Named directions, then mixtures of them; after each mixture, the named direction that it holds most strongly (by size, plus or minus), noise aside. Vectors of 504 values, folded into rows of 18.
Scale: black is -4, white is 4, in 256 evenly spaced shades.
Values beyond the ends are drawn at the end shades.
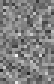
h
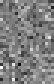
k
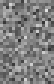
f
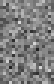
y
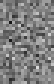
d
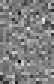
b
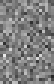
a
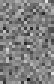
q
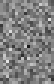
a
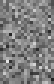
y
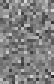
b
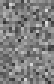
f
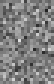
f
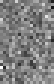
k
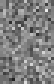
f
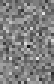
q
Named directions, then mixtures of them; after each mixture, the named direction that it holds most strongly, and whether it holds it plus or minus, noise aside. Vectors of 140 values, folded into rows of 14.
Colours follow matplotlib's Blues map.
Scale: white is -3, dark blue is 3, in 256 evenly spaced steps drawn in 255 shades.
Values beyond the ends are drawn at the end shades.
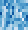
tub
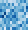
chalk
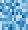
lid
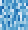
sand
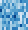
chalk, plus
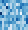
lid, minus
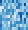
sand, minus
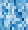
tub, minus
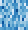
sand, plus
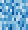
lid, plus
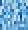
sand, minus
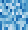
lid, minus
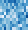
chalk, minus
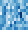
tub, minus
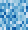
chalk, plus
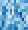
tub, minus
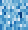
sand, minus
